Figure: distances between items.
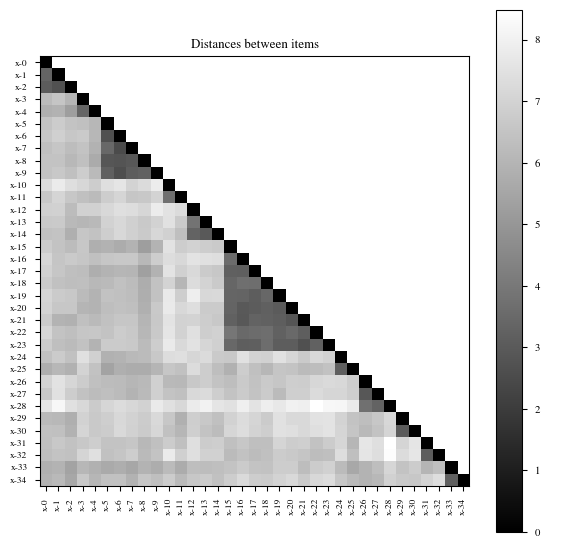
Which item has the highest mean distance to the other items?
x-28
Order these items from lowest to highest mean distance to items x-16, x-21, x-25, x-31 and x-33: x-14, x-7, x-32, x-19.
x-19, x-32, x-7, x-14
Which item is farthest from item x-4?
x-32
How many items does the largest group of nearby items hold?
9
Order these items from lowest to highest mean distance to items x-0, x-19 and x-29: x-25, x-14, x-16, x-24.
x-16, x-25, x-14, x-24
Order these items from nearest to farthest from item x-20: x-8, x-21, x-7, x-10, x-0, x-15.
x-21, x-15, x-8, x-7, x-0, x-10
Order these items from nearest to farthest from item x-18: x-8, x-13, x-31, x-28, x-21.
x-21, x-8, x-31, x-13, x-28
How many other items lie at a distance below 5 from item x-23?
8
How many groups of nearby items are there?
11
